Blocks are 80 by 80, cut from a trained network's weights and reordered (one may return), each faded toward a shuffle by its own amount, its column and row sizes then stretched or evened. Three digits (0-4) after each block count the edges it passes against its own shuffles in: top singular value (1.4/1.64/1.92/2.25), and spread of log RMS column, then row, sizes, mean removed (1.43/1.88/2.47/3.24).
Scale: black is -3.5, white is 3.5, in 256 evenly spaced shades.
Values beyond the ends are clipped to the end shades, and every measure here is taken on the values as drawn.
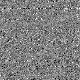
0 0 2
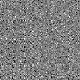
4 2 1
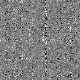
0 3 2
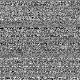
1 1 4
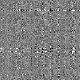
2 3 2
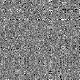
2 2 2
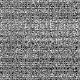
4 4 1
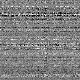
4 2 4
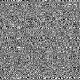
3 0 4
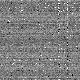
2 1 1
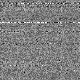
1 1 3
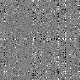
3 3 2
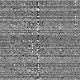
4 3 0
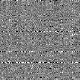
3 1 3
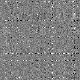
2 2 2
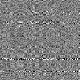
4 0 3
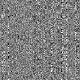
2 3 0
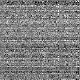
4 3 3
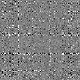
4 3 3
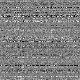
3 1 4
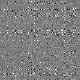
1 3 3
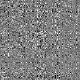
0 4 3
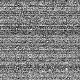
4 2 2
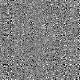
2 3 2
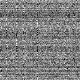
4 3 0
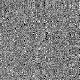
3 1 0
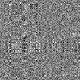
4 2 1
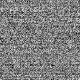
1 2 2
